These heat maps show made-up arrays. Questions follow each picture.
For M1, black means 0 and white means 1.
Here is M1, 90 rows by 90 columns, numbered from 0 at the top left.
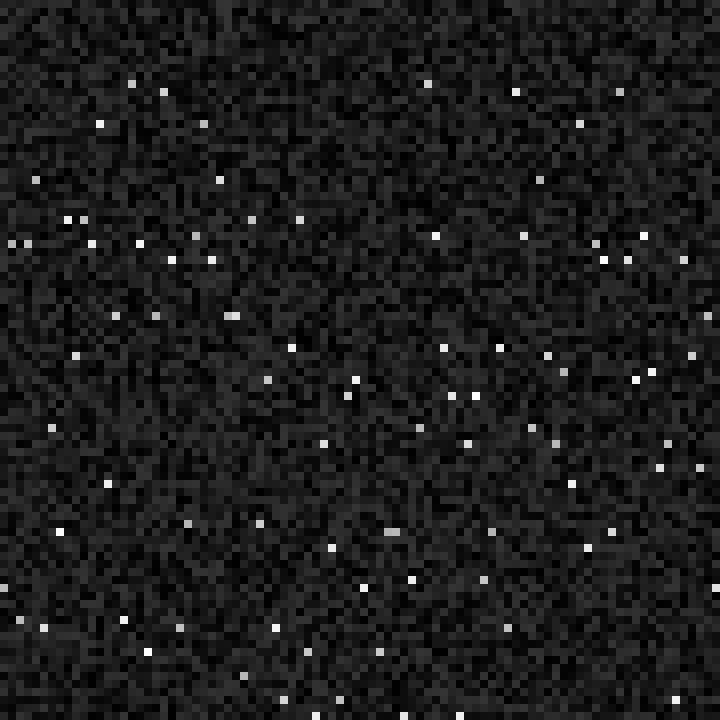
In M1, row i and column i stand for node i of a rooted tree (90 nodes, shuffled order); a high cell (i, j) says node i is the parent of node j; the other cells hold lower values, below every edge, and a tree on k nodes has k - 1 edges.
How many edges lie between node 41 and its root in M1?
5
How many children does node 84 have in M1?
1
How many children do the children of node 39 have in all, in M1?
4
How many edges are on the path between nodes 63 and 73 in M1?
7
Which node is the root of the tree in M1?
46
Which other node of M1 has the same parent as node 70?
81
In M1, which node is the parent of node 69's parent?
43
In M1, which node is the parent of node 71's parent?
72
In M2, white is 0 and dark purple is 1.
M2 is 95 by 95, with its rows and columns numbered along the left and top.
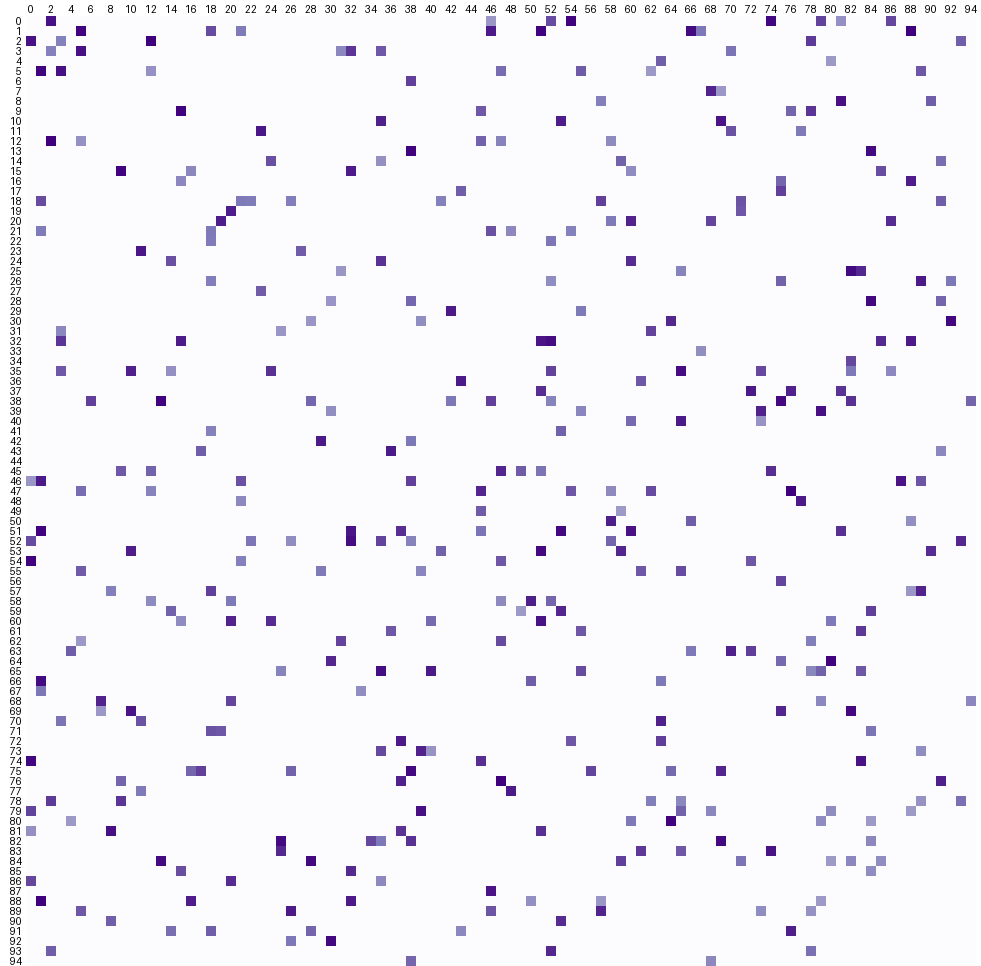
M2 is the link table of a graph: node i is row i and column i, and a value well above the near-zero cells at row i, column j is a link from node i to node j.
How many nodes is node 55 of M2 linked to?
5
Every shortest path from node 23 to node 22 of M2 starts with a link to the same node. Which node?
node 11
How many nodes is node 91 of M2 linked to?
5
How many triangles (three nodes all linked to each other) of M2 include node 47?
4
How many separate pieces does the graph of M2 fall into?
2
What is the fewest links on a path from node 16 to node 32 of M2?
2
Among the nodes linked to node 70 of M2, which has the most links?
node 3
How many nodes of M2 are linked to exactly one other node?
6
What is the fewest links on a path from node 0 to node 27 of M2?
6
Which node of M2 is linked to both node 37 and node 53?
node 51
